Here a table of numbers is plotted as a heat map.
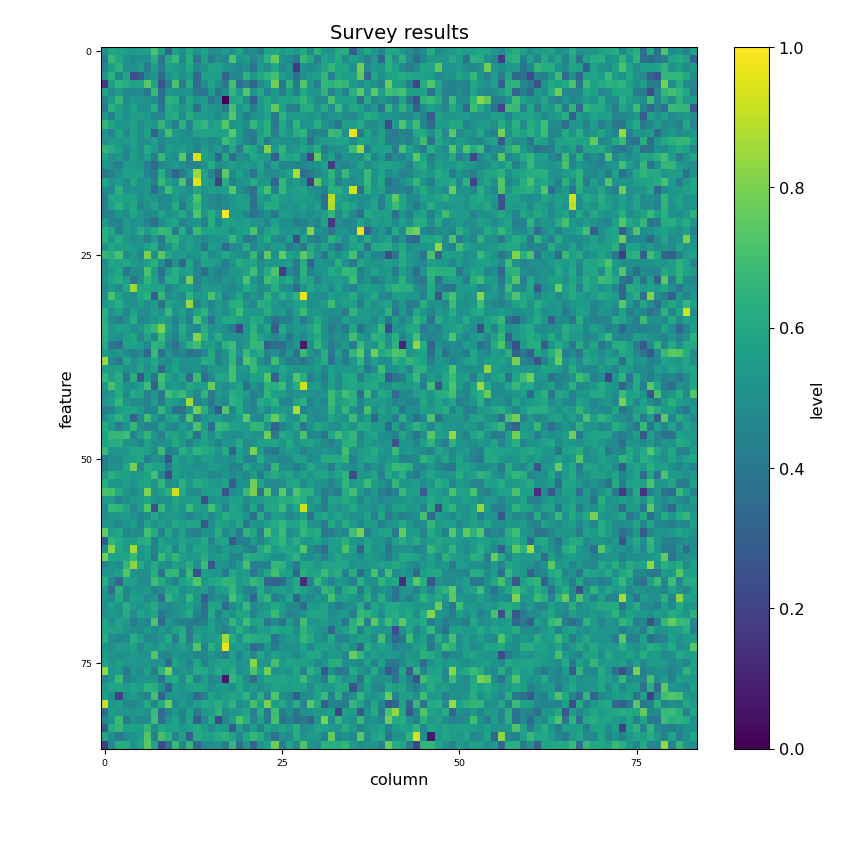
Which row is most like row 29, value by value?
51
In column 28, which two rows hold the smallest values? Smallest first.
36, 65
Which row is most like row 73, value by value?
20
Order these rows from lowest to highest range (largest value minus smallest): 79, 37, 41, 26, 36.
26, 37, 79, 41, 36
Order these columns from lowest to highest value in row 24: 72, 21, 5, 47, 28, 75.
28, 21, 5, 75, 72, 47
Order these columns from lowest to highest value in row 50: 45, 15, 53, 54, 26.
53, 26, 15, 54, 45
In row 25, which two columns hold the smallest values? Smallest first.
73, 40
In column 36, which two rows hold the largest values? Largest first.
22, 12
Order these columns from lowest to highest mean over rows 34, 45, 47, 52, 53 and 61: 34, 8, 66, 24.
24, 8, 34, 66
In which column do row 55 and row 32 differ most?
82
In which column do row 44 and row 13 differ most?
11
